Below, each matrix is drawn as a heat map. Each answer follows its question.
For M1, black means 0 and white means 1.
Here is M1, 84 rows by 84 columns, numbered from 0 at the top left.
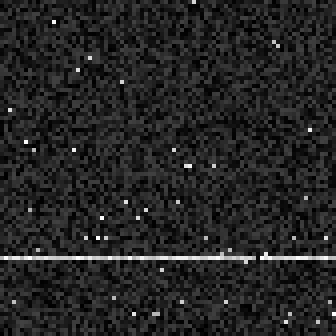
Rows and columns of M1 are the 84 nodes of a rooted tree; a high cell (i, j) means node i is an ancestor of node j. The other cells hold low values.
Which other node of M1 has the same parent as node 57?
9
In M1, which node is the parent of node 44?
50
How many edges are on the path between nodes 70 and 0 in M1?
2
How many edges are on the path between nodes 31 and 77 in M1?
4
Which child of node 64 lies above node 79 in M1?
80
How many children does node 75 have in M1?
4
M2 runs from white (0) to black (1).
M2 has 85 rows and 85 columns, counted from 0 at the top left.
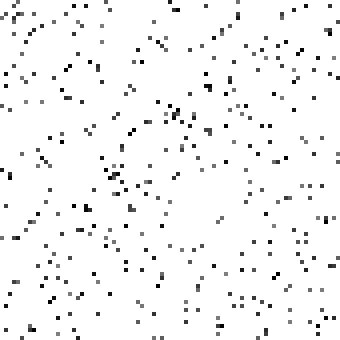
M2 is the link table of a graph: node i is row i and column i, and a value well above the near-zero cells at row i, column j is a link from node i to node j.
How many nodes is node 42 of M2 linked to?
4
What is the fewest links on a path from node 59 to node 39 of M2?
7
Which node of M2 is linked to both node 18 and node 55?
node 8
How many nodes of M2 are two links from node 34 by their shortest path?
5
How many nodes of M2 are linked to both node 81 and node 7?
1
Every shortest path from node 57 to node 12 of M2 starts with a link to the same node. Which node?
node 27
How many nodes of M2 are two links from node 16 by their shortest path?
8
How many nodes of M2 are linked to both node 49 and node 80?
2
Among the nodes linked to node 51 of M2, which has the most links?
node 1
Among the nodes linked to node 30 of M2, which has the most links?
node 41
